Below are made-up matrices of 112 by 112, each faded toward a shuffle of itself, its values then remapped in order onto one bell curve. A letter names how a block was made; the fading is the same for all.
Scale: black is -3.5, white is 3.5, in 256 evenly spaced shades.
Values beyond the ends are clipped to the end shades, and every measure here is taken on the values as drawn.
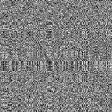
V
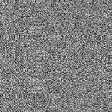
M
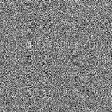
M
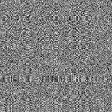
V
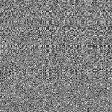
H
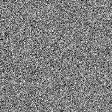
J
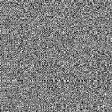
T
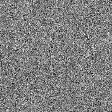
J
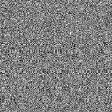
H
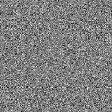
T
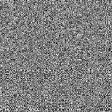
T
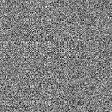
M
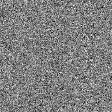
J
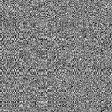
V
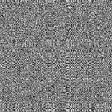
V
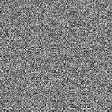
M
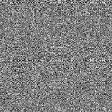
H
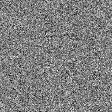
J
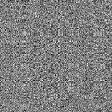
M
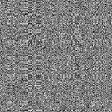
V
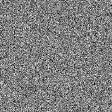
J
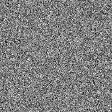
J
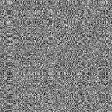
V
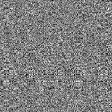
T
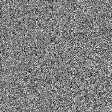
J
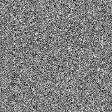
J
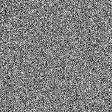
J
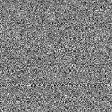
T
